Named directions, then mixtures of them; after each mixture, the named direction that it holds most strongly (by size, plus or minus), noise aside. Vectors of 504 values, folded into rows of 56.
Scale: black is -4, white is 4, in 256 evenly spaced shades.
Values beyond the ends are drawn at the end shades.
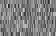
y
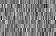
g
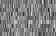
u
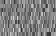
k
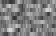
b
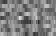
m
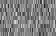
u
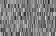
y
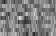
m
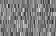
y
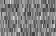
k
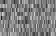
k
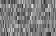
k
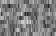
m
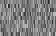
y
